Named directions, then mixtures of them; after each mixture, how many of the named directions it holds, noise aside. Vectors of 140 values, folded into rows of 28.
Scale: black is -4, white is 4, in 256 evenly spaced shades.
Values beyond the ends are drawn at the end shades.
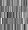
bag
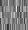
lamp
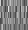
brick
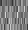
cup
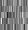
one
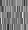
two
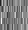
three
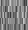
two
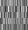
one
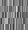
three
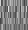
one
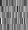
three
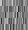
two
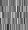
one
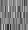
three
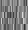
two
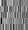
three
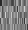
two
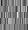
two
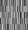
three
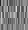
two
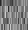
two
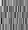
four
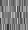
one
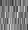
one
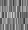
two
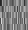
three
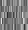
one
